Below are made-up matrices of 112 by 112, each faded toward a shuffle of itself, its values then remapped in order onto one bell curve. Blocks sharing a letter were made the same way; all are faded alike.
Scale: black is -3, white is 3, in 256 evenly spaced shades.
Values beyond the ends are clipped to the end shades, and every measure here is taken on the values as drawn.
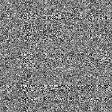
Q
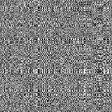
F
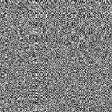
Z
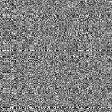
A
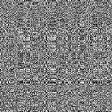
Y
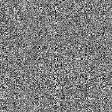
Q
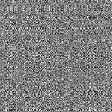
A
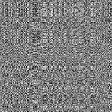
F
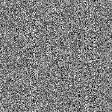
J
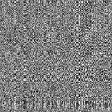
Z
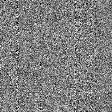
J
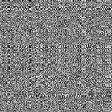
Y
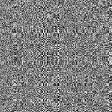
Z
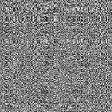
Z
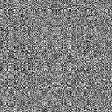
Y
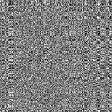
F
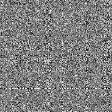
Q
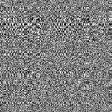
Y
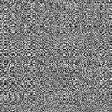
F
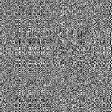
Z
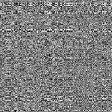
A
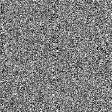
J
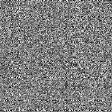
Q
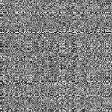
A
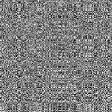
F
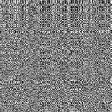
F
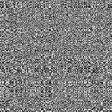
Y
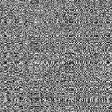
Y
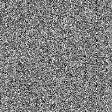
J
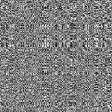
Z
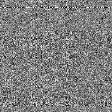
Q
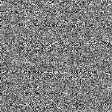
Q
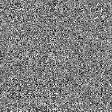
Q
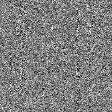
J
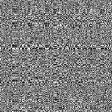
A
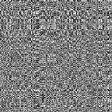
F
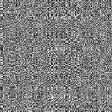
Z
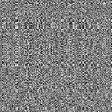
Z
